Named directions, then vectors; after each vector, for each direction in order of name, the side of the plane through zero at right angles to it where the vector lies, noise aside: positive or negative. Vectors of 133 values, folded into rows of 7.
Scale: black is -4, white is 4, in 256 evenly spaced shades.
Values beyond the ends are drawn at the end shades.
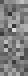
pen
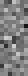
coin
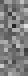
negative, positive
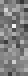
positive, negative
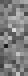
positive, positive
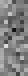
negative, negative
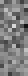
positive, negative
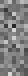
negative, positive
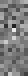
negative, positive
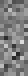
negative, negative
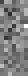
negative, positive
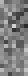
positive, negative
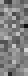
positive, negative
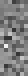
negative, negative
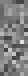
negative, negative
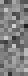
positive, negative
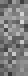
positive, negative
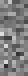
negative, negative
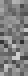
positive, positive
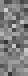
positive, negative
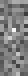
positive, positive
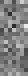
negative, positive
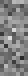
positive, positive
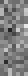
negative, positive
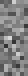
positive, positive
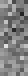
negative, negative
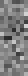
negative, negative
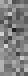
negative, negative
